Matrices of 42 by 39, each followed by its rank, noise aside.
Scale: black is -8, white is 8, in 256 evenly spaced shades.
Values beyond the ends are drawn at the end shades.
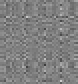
three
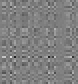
two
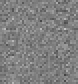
eight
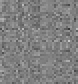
six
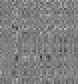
four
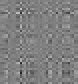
two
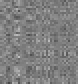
four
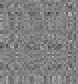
four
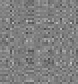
three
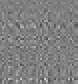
three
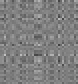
two
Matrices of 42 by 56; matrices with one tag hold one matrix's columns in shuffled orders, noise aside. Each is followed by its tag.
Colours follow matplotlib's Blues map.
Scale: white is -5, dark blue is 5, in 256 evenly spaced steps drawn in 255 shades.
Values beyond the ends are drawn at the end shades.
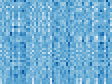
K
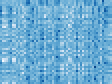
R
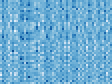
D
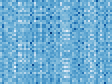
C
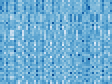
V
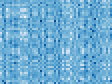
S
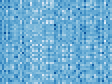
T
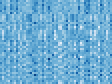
V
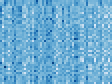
R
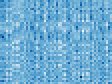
D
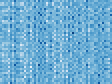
C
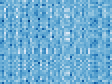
S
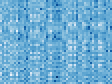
D
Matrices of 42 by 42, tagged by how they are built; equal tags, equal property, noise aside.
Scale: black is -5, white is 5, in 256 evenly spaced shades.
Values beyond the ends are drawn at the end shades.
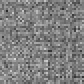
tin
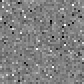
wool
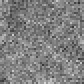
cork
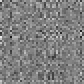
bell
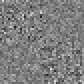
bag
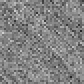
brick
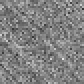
brick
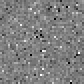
wool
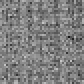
tin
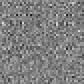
bell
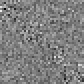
bag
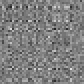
bell
